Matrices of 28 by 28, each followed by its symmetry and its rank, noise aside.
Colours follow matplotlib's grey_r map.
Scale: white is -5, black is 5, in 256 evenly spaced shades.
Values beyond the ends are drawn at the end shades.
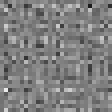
antisymmetric, rank four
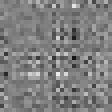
antisymmetric, rank four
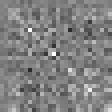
symmetric, rank four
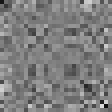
symmetric, rank three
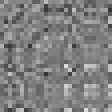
symmetric, rank four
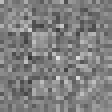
symmetric, rank four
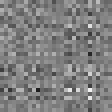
no symmetry, rank two
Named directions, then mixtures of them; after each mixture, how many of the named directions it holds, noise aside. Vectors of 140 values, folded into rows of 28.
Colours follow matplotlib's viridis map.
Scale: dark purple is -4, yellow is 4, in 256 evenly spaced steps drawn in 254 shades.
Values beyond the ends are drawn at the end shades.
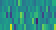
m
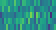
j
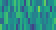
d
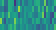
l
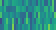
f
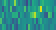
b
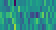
four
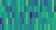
two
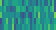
one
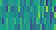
four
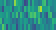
two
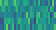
two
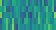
one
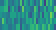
three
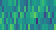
three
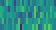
three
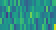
four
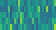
three
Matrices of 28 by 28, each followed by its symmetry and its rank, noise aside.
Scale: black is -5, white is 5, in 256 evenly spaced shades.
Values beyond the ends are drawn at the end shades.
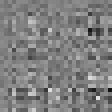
no symmetry, rank three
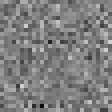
no symmetry, rank six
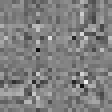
antisymmetric, rank four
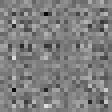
no symmetry, rank three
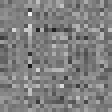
no symmetry, rank four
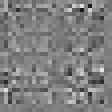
no symmetry, rank three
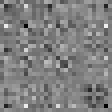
symmetric, rank three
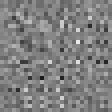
antisymmetric, rank four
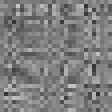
no symmetry, rank four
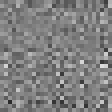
no symmetry, rank four
